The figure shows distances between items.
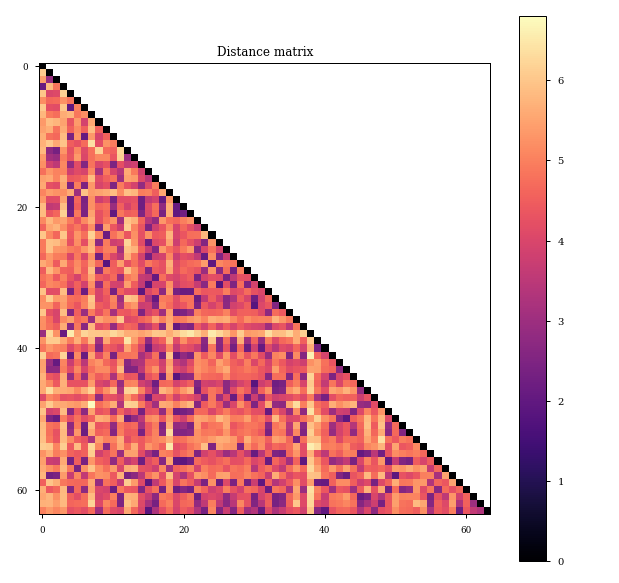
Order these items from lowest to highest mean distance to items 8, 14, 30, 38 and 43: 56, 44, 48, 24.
56, 44, 48, 24
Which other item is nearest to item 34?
30
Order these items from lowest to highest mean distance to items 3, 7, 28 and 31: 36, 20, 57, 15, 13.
15, 36, 13, 20, 57
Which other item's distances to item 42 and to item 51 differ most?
2
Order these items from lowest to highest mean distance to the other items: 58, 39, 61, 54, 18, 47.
47, 61, 58, 39, 54, 18
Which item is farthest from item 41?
38
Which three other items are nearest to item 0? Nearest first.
3, 38, 47
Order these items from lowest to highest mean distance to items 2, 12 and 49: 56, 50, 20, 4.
50, 56, 20, 4
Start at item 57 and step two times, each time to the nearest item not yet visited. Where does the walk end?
18
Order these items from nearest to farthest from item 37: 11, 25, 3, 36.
25, 11, 36, 3
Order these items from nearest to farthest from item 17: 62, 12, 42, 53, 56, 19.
19, 56, 42, 12, 62, 53
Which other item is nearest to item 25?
31
